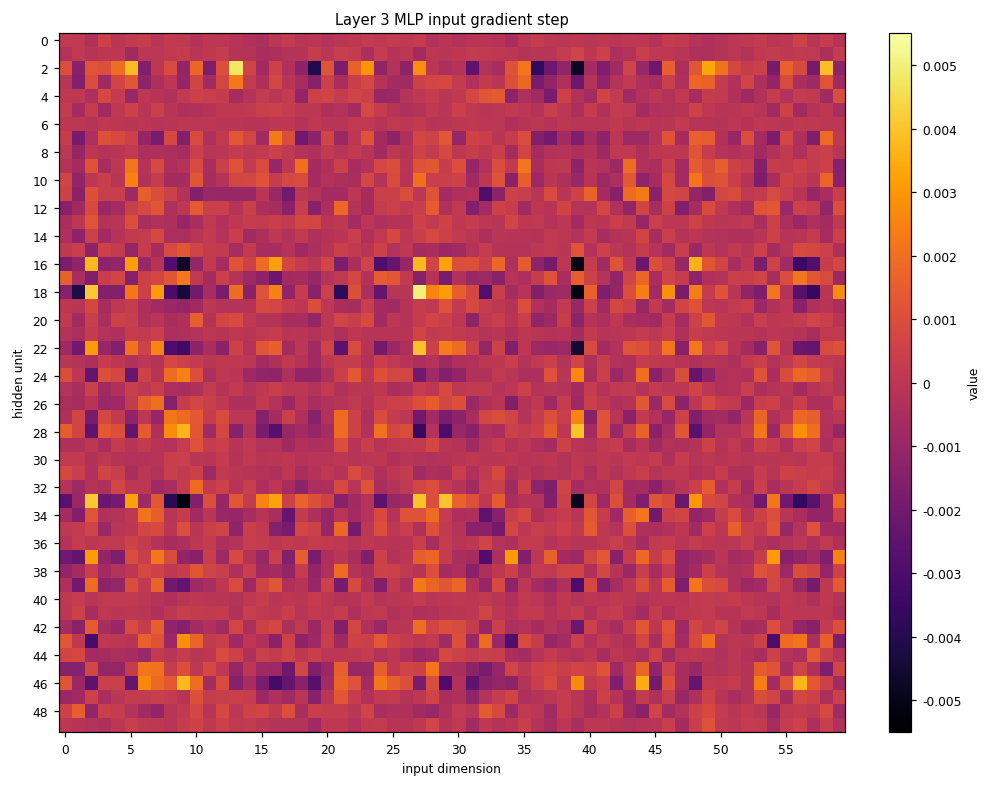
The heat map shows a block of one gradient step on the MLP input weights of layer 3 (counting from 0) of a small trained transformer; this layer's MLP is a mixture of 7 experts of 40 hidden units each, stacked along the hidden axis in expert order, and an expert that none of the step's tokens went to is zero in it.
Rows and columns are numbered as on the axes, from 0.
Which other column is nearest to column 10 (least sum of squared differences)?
12
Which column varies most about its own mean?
39
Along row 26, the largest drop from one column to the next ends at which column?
8
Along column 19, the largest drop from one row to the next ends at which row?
2
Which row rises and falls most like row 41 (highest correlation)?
48
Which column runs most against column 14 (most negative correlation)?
44
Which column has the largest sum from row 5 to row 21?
27
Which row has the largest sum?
9
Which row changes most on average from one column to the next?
18
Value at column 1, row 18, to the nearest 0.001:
-0.004
